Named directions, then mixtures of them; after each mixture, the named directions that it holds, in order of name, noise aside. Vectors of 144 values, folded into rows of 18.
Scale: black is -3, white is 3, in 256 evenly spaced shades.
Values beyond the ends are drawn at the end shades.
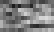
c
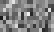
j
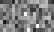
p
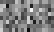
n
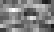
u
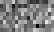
c, n, p.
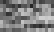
c.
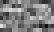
c, j, u.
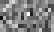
j.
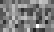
c, p.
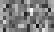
j, n, p.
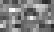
u.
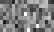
p.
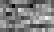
c.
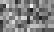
c, n.
